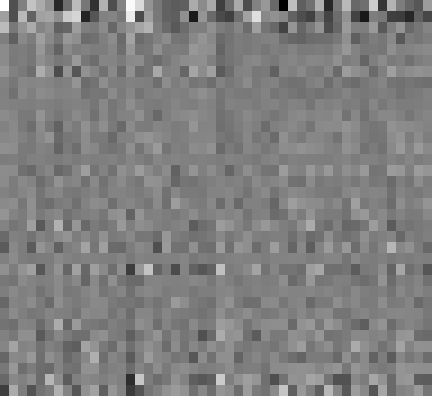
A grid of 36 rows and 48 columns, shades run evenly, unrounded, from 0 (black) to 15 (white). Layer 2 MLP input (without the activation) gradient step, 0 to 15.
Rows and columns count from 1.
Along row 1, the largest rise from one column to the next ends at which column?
33
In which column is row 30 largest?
7
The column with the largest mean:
17
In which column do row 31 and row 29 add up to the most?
25
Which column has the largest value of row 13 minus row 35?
15
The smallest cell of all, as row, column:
1, 32
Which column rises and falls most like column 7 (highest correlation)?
43
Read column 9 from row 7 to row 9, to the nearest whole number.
5 9 8
